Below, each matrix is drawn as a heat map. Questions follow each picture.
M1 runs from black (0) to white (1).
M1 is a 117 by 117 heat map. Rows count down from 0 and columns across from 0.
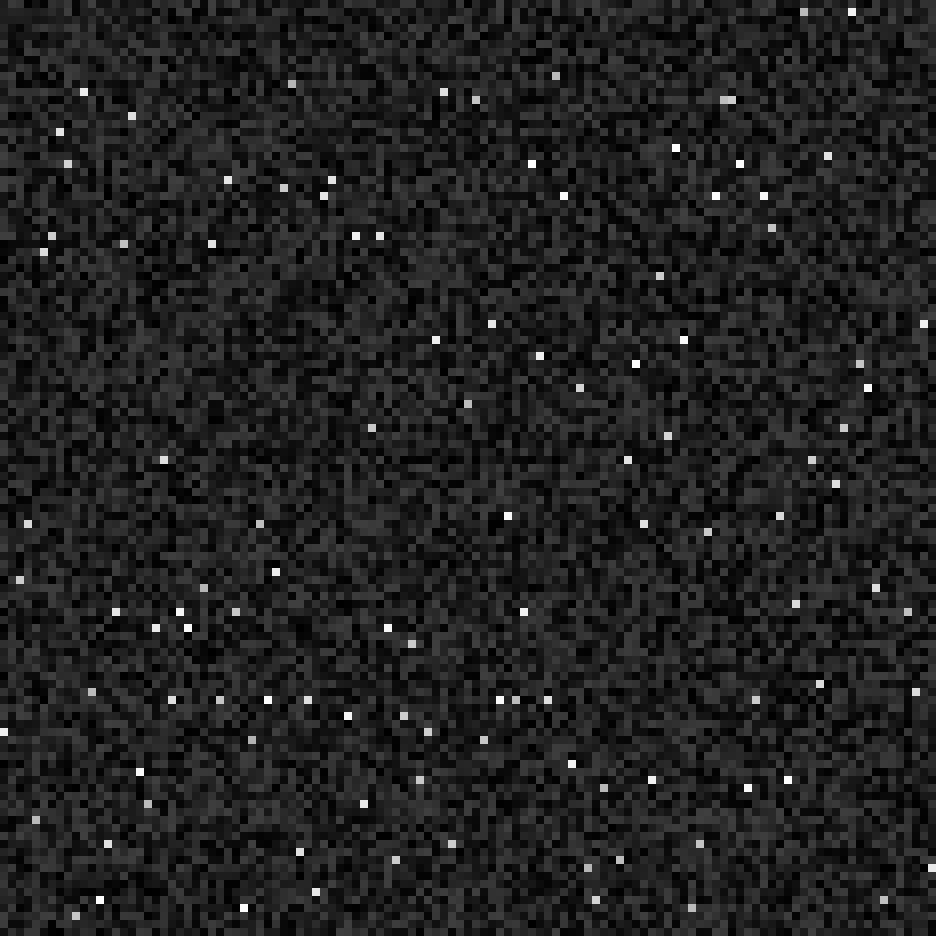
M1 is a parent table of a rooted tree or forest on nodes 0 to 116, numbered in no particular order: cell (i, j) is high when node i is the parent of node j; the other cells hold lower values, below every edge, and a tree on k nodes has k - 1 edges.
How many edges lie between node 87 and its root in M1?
5
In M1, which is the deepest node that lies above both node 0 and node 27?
91
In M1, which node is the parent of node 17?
96
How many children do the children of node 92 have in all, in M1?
2
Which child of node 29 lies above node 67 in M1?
44
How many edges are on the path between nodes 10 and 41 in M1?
6
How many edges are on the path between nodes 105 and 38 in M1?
2
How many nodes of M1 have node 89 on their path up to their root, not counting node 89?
3
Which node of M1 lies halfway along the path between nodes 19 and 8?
57
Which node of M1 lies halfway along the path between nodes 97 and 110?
53
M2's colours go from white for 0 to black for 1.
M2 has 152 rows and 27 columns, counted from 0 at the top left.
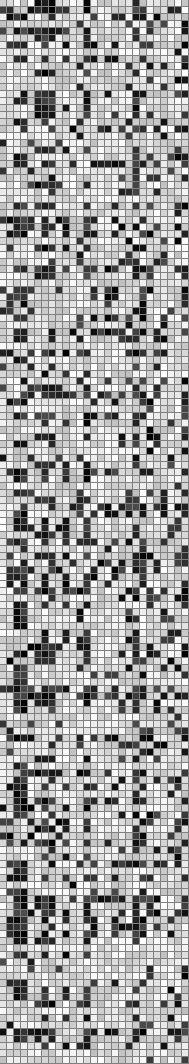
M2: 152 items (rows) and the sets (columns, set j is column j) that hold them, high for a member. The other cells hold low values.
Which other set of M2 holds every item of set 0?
4
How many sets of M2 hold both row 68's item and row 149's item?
3
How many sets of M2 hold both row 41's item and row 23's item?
7
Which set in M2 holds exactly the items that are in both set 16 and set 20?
13
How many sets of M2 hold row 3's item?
5
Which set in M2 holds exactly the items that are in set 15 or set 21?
26
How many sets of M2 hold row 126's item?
1
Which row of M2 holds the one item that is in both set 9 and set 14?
56
